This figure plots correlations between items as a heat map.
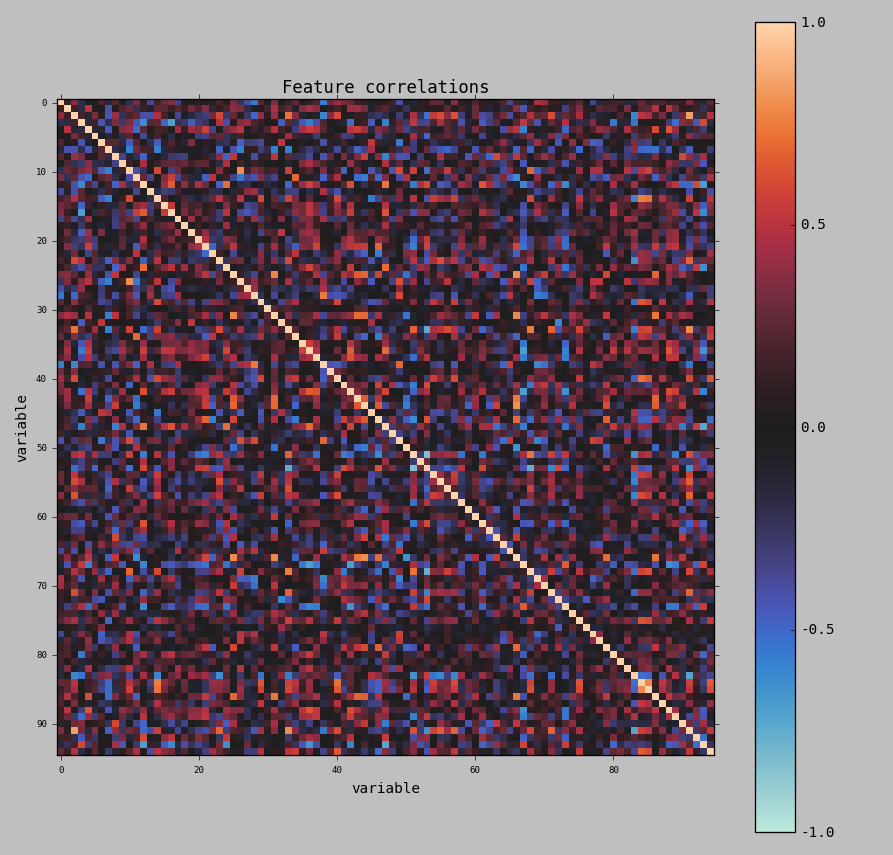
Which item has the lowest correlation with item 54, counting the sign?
83
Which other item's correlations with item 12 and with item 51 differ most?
53
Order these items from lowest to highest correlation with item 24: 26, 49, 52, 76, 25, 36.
76, 25, 26, 49, 52, 36
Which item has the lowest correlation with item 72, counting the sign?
32
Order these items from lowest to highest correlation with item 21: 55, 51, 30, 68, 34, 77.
51, 34, 68, 55, 77, 30
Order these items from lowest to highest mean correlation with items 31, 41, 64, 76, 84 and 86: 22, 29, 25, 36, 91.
22, 29, 36, 91, 25
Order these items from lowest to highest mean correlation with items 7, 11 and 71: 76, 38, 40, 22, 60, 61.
38, 60, 61, 76, 40, 22
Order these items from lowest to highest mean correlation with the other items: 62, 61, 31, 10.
62, 61, 10, 31
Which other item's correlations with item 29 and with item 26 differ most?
11
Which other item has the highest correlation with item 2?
91
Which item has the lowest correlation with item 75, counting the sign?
7
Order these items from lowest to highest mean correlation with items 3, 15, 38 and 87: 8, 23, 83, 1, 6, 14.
6, 83, 8, 1, 23, 14
